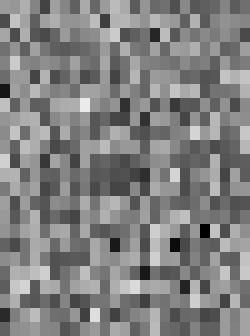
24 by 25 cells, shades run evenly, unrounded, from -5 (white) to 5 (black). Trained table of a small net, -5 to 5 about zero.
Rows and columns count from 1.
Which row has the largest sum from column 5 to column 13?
14
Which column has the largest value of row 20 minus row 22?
20
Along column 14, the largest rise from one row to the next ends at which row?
22
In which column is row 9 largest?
15
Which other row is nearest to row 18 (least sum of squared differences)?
23
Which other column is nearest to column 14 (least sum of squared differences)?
17
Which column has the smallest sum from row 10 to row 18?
4
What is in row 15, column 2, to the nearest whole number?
2
